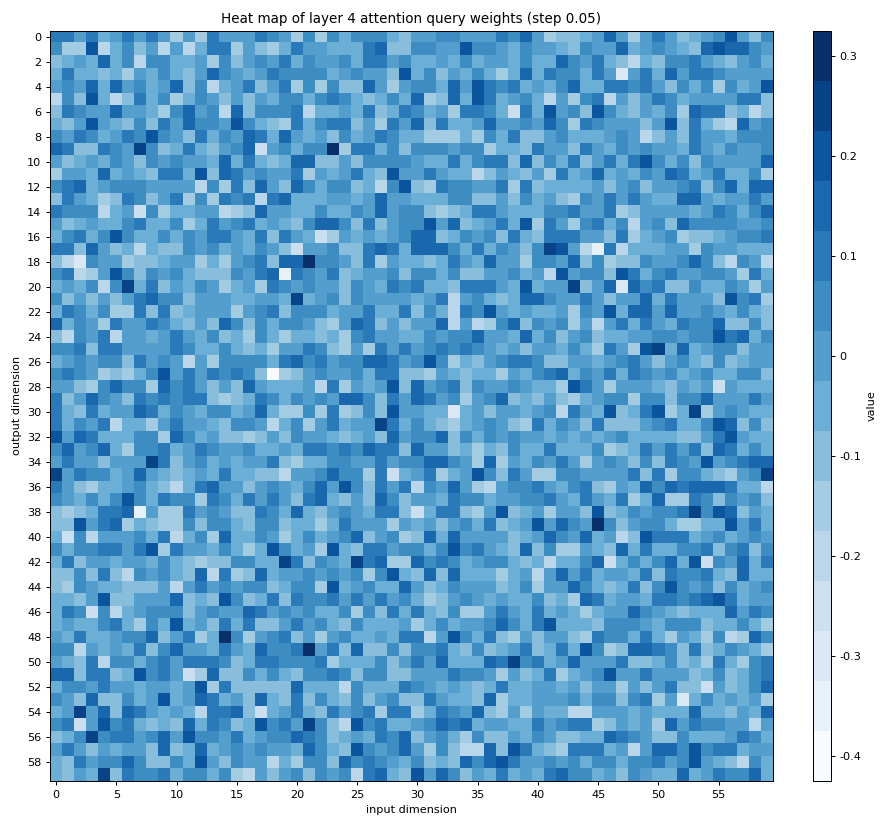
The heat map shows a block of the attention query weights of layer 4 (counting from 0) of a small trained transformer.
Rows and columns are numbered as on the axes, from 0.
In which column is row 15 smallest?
48
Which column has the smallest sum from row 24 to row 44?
19
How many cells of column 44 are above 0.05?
12
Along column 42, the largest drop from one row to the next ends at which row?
28
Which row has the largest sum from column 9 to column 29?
56
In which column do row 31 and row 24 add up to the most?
55
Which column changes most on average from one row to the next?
46
